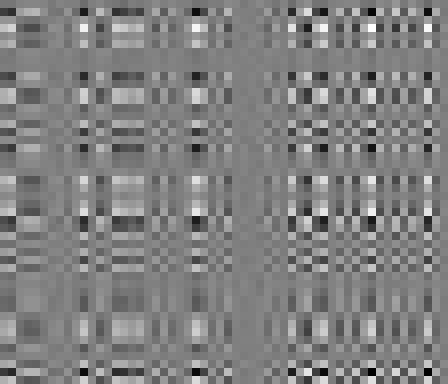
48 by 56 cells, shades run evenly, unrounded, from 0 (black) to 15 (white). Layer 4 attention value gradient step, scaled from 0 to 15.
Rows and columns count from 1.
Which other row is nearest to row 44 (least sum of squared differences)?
38
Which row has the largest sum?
4
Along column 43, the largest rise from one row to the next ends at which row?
28
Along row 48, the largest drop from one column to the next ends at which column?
48
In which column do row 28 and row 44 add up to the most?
39
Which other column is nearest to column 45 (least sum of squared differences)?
13
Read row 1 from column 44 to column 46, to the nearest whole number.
8 8 7
